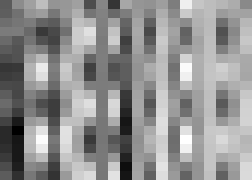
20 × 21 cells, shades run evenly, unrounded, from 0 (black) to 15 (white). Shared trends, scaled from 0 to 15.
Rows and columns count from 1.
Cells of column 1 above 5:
10
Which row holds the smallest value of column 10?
1
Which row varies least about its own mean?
2
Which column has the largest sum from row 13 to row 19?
14
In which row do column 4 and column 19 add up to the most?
16
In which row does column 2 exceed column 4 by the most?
4
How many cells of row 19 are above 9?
9
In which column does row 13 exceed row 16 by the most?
8
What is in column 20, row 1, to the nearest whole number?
10
